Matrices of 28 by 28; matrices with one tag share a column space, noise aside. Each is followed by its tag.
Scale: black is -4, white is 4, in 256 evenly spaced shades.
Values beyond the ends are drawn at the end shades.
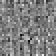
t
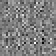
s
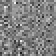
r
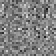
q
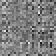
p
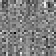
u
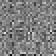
p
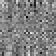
u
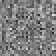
q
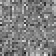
r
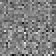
p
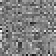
p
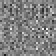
q
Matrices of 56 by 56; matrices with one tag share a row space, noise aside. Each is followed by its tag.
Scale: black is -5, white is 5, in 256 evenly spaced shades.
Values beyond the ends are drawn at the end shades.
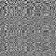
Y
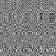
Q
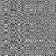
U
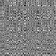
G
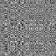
U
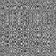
G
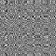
Y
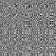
Q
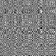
Q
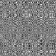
Q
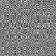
G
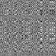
Q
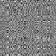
G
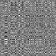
U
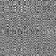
G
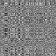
U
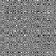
G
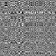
U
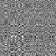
U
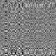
U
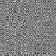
G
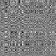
U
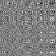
Q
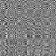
Y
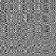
Y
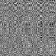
Q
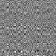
G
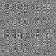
G
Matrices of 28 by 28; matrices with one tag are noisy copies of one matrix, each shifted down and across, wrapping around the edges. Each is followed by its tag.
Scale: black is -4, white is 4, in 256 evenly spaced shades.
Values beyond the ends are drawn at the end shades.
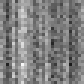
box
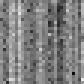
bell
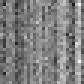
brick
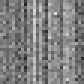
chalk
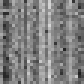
bell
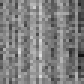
bell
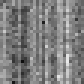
bell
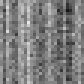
bell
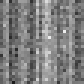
box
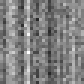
brick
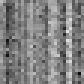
brick
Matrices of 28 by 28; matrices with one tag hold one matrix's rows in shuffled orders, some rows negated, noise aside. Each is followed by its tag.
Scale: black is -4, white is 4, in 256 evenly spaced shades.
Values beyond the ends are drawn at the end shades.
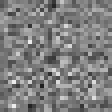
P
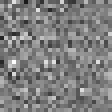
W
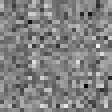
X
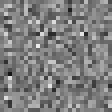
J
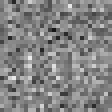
P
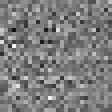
W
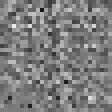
P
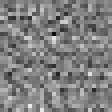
P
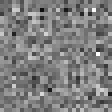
X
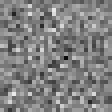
P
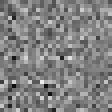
W
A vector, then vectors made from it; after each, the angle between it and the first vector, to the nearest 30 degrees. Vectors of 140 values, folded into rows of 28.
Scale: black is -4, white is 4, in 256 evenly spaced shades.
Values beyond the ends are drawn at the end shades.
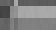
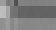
150 degrees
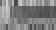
150 degrees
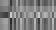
60 degrees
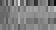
60 degrees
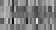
120 degrees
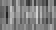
60 degrees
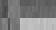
90 degrees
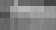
30 degrees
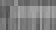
30 degrees
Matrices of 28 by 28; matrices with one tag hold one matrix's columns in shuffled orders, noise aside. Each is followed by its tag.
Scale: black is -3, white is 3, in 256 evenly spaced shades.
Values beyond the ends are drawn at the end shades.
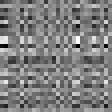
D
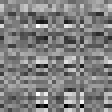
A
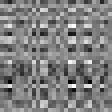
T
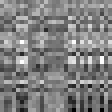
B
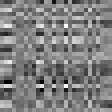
T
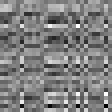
A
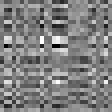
D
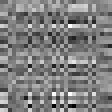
A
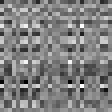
T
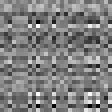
A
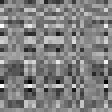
T
